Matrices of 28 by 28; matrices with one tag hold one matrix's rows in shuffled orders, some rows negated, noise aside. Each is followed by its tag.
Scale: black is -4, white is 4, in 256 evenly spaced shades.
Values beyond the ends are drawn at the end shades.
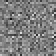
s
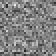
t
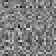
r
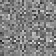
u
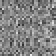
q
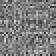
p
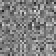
u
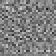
r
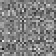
u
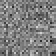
p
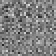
r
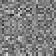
r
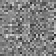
s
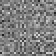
u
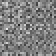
r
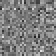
u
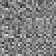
r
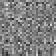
r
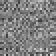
p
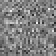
s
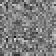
t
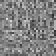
s
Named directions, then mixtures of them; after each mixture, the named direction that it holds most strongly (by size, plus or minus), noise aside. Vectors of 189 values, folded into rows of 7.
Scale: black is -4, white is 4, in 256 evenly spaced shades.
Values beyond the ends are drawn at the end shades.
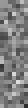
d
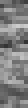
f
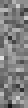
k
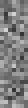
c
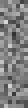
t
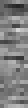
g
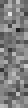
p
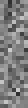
p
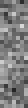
c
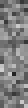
d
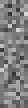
p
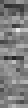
g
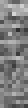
g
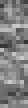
f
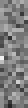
k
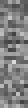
g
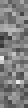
d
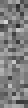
t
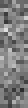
k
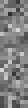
p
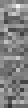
g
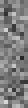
c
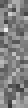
p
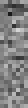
g
